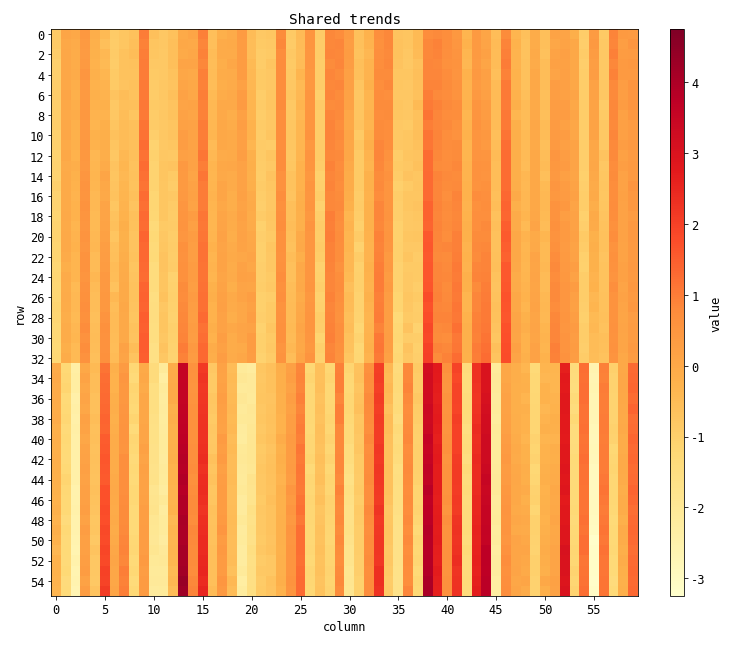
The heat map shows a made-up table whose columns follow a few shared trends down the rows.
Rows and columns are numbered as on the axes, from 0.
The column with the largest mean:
38
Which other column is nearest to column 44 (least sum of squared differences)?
13
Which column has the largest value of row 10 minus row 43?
55
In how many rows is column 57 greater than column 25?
33
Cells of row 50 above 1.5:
10
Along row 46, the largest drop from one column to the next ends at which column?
45
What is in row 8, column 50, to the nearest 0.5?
-0.5
